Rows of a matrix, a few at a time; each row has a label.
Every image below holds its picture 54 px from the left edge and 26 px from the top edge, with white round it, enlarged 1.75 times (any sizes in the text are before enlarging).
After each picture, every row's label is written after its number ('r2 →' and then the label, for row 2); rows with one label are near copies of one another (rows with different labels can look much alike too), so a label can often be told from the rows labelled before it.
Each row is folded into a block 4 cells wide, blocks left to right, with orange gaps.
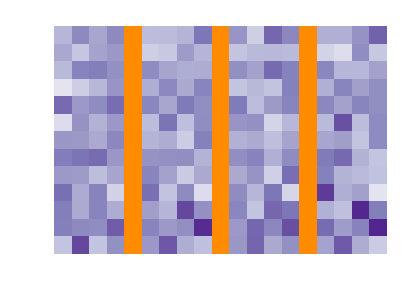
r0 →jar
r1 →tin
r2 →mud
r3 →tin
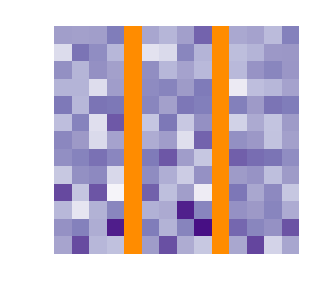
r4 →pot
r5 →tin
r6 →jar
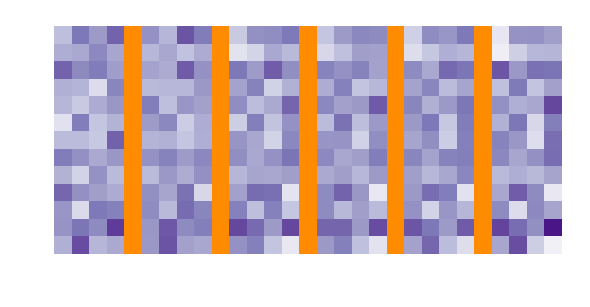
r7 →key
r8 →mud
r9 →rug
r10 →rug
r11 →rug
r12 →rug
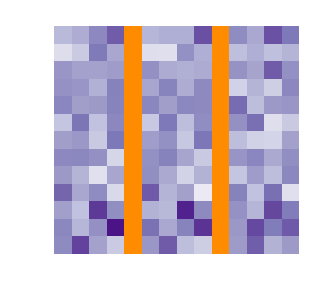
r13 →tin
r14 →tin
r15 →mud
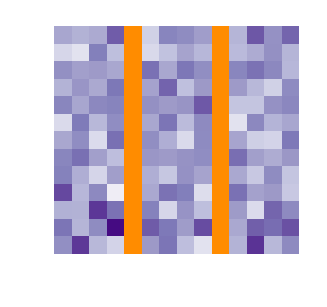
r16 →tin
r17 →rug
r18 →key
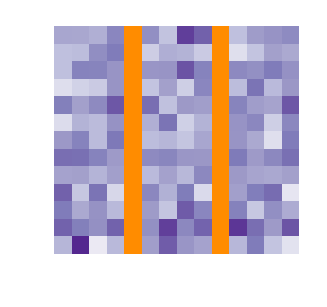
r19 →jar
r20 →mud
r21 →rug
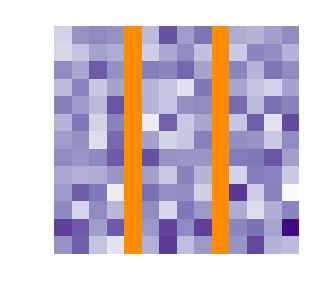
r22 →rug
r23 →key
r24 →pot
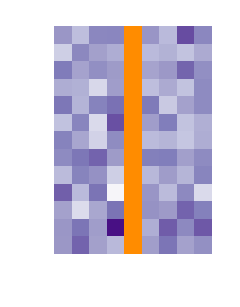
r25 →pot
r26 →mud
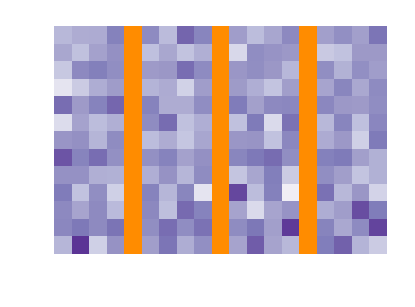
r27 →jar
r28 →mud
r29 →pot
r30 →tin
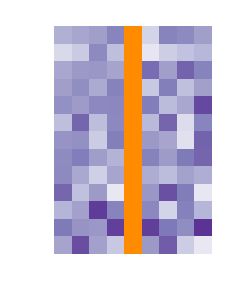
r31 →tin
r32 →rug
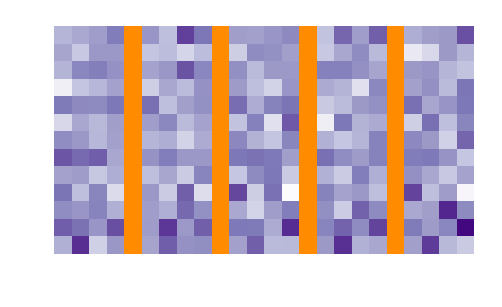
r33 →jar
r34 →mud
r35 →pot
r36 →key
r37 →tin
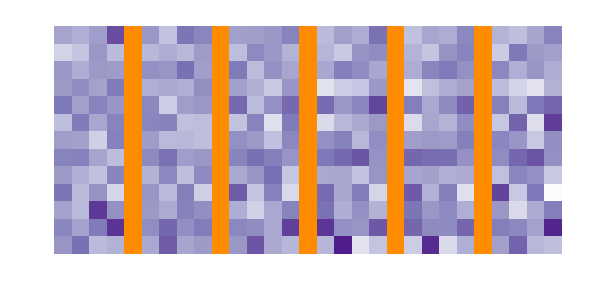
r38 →tin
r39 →mud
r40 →pot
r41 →jar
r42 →jar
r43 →pot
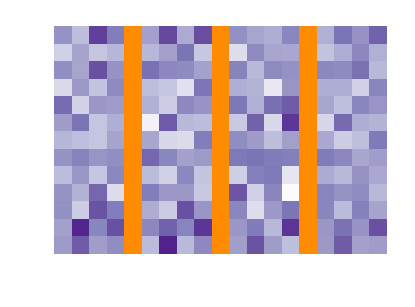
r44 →mud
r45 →key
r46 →pot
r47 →key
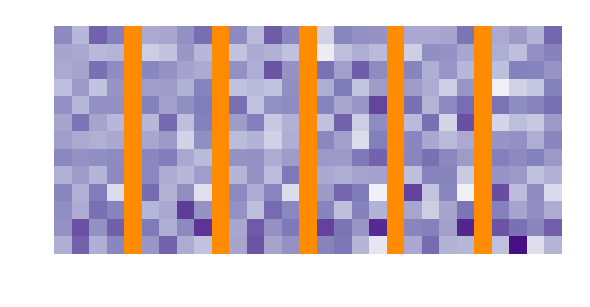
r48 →mud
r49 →tin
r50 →mud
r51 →rug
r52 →pot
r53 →jar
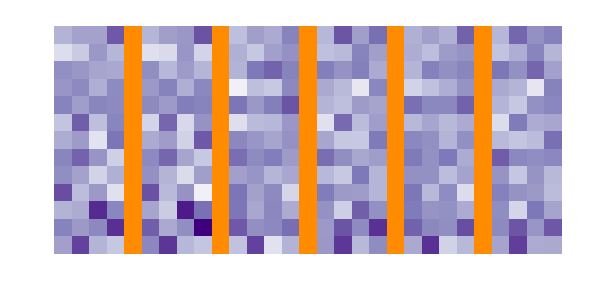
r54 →tin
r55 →tin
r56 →jar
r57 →key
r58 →jar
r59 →key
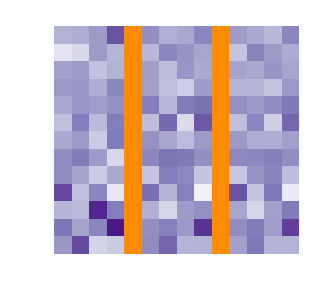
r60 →tin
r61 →pot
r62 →pot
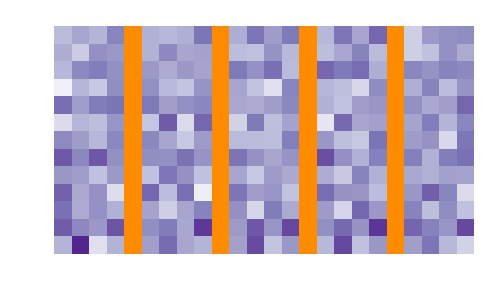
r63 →jar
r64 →pot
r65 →key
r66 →key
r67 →rug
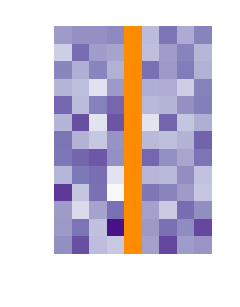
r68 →pot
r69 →key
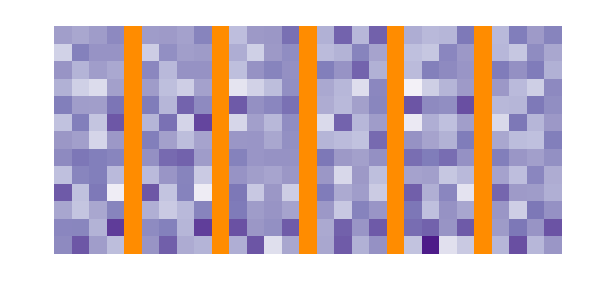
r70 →pot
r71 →pot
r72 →jar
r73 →key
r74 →jar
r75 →key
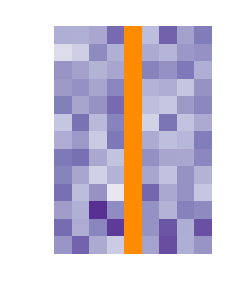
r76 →tin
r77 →key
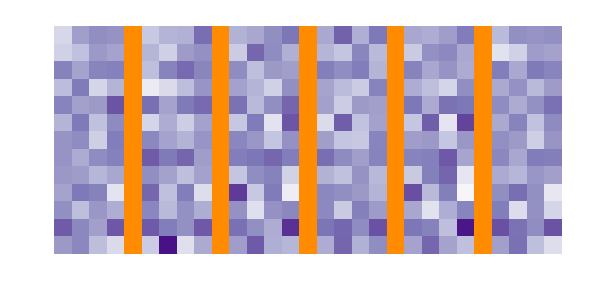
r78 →rug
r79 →jar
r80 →pot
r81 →key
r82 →pot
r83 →rug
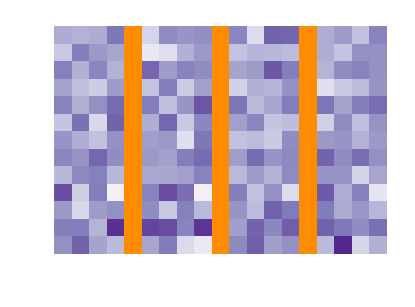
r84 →pot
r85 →rug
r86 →mud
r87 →jar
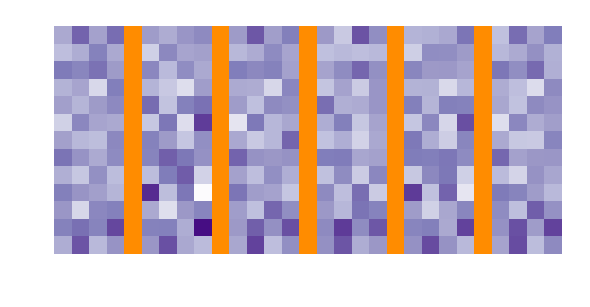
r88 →key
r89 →pot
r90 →key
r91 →mud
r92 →pot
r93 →key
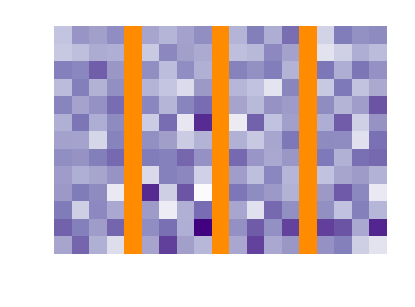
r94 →rug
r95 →pot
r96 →key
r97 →rug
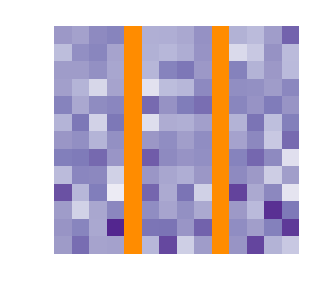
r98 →pot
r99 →jar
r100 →tin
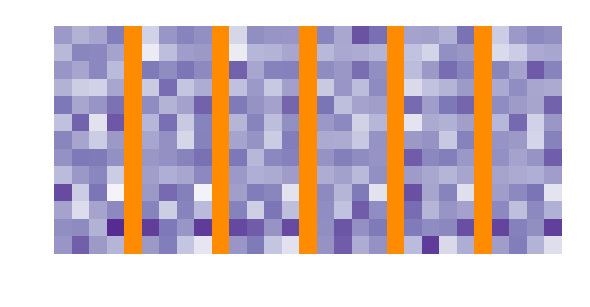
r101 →pot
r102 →rug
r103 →rug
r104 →mud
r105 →jar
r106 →rug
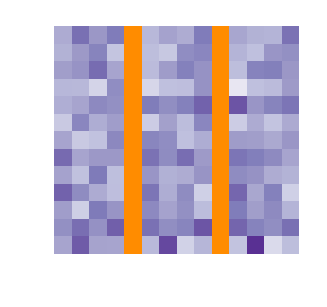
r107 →key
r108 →jar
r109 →jar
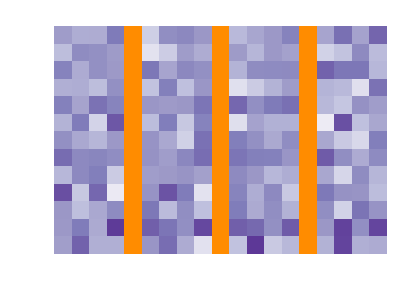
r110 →pot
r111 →rug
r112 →jar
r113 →key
